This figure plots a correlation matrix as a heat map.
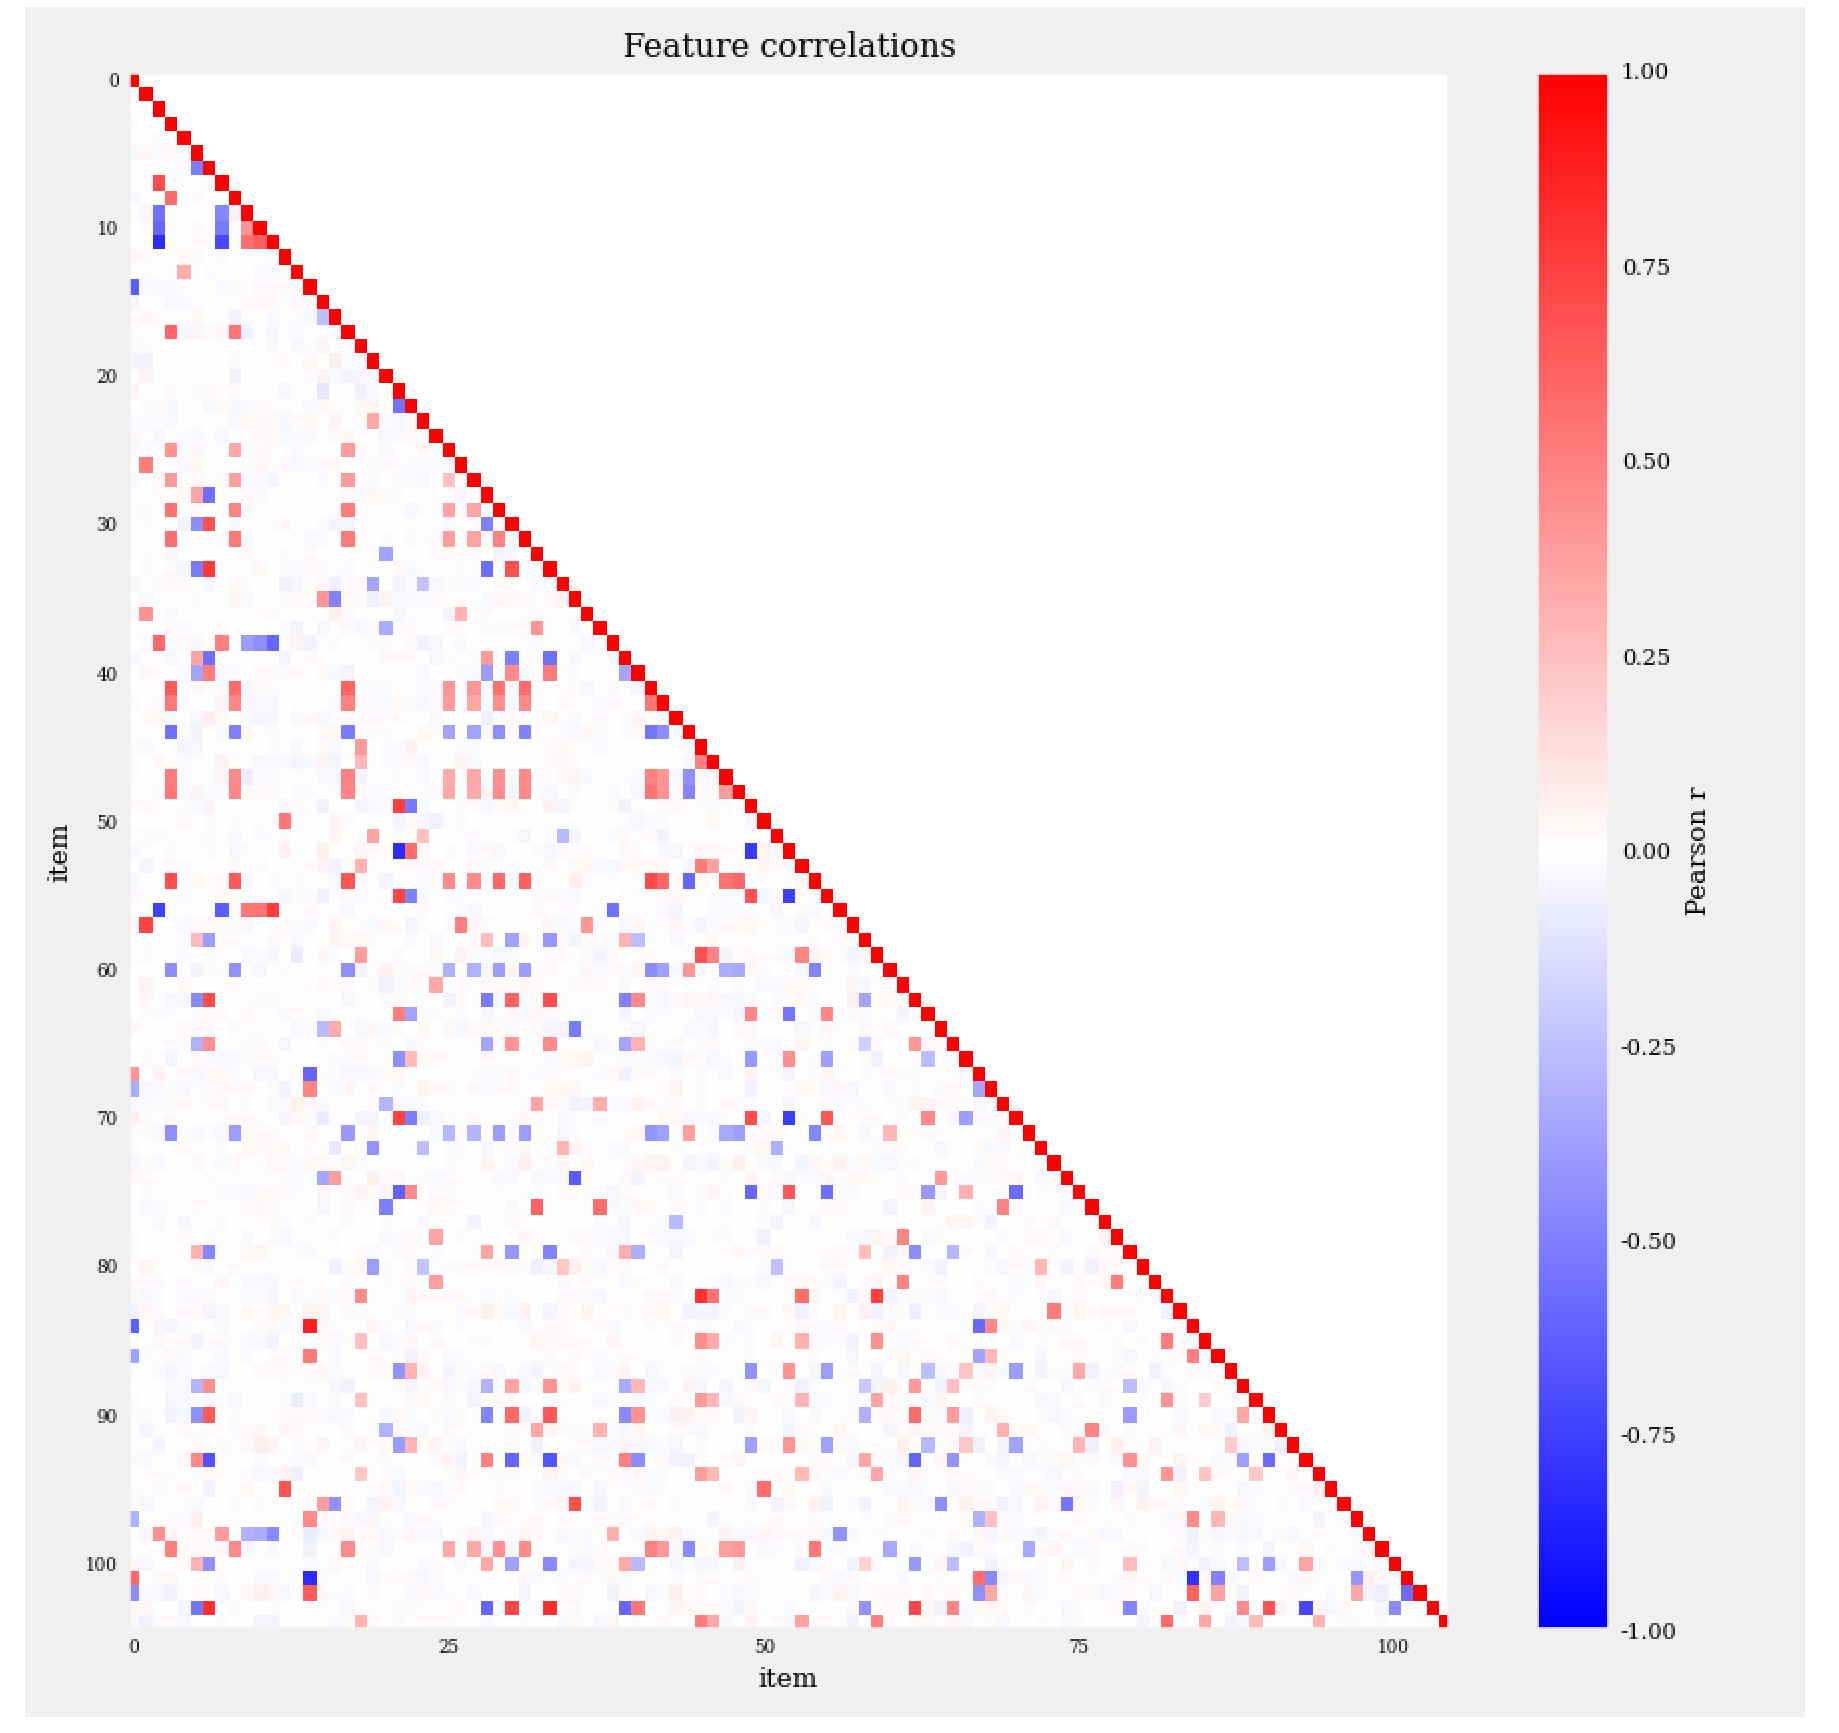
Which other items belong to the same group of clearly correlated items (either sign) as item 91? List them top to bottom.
20, 32, 37, 69, 76
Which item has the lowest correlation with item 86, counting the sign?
101
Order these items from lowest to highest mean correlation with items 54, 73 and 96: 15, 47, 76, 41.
76, 15, 47, 41
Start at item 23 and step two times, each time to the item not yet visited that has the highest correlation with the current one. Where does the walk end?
51
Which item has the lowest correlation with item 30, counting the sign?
93
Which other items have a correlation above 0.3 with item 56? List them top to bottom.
9, 10, 11
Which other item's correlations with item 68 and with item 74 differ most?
35
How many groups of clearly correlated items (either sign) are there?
15
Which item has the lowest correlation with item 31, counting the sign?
44
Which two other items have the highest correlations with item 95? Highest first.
12, 50
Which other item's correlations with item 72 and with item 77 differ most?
19
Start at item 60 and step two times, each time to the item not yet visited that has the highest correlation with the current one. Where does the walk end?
71
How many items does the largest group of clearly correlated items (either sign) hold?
16
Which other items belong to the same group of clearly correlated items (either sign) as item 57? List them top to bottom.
1, 26, 36
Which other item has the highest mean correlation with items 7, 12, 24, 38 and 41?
2
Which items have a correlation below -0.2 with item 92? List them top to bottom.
21, 49, 55, 63, 70
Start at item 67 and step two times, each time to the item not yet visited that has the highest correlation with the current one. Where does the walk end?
0
